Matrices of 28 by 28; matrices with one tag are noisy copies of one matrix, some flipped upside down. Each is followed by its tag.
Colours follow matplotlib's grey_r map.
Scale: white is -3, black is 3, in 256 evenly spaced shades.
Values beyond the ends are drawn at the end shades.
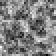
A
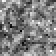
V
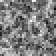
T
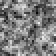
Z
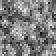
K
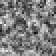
T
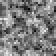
T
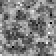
A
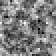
A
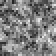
Z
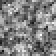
Z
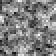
Z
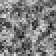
T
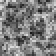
A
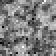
Z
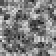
A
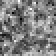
V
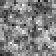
Z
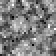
K
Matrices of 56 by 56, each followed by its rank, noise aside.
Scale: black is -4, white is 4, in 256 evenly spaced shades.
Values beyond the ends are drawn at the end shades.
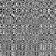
four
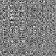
seven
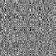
five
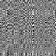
four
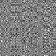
six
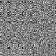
five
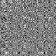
six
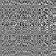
four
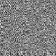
seven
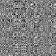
six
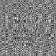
five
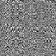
seven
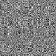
seven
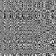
five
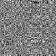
seven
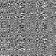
six
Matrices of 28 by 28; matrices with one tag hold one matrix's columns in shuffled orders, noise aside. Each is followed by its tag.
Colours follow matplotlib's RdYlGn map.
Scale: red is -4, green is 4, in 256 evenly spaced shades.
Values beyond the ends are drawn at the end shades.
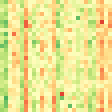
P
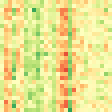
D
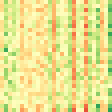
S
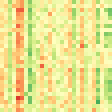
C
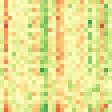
S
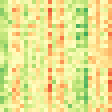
C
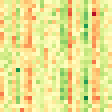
C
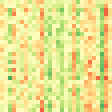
D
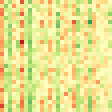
P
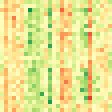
C
